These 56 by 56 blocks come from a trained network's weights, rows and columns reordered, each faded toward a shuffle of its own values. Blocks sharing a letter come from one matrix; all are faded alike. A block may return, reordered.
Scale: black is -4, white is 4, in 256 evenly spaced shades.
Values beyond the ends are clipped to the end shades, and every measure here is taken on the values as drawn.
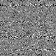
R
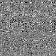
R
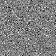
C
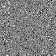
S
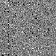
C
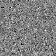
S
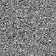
C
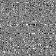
R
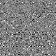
R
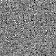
S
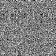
C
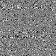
R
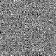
S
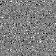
R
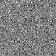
R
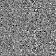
S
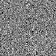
S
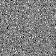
C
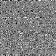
R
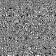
R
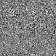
C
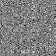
S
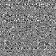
R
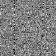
C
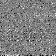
R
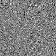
S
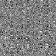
S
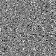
S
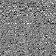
R
